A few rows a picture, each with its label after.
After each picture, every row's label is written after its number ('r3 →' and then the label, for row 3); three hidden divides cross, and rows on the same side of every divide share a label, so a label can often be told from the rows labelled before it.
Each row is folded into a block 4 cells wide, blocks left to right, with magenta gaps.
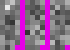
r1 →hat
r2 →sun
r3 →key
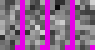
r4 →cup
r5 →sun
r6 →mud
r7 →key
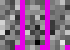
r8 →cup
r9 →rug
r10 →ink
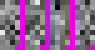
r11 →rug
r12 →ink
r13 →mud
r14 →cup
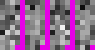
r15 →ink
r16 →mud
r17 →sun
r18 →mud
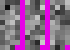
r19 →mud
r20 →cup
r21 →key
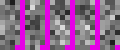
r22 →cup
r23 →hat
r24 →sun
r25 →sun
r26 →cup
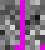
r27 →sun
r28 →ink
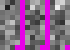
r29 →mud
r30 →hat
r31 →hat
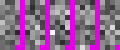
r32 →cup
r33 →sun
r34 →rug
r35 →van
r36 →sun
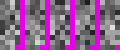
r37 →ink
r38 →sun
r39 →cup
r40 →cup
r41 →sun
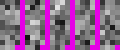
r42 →van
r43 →mud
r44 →hat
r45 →cup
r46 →rug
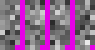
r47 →cup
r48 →van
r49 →van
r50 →ink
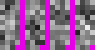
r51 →mud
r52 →rug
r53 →key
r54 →sun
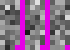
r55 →key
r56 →ink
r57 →ink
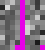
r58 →hat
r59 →cup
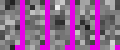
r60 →mud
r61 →van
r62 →hat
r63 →rug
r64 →ink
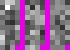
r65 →hat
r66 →van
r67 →rug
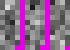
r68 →hat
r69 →mud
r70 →ink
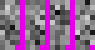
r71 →rug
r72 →rug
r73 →key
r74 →cup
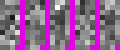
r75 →ink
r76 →van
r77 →hat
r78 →sun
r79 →hat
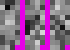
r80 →mud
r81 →ink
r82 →rug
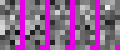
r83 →cup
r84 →cup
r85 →van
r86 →rug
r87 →hat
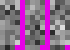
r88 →key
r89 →rug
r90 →sun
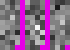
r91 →cup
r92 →sun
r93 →mud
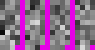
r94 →ink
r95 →mud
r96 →sun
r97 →van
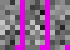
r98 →cup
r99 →sun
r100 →rug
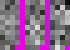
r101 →mud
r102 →sun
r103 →van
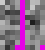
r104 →key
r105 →hat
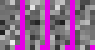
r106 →ink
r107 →hat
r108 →hat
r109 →mud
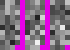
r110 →rug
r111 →ink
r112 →sun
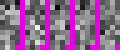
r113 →van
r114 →sun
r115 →mud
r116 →mud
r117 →ink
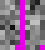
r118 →rug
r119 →mud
